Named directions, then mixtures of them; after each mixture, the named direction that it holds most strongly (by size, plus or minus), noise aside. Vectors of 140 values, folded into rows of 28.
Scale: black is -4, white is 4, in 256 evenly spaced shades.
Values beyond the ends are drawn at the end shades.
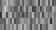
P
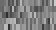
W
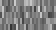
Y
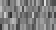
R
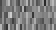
R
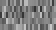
P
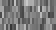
Y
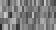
R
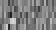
R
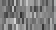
W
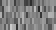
Y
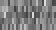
R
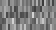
P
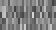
P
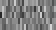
Y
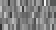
R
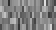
R
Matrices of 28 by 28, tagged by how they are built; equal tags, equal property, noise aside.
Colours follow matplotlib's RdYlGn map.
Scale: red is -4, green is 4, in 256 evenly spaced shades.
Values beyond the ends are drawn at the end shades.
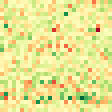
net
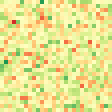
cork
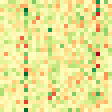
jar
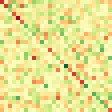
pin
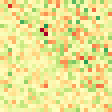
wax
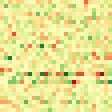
net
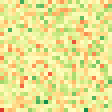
cork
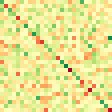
pin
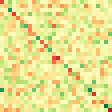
pin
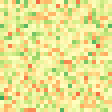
cork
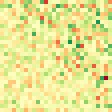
wax
